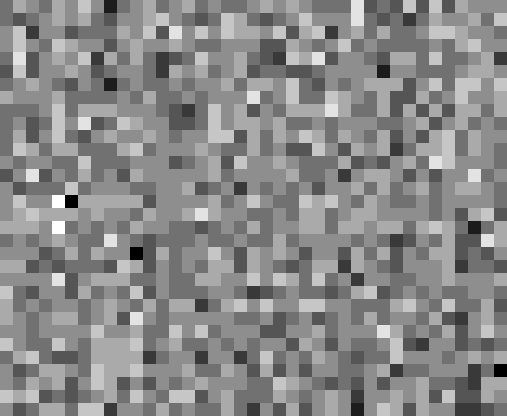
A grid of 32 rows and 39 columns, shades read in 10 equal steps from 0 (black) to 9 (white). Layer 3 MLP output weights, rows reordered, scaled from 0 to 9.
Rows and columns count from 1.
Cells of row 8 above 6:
4
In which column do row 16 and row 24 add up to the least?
6
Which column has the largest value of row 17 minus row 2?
16
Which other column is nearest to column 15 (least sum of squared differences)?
14
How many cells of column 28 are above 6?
2
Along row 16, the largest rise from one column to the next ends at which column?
7
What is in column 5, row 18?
9
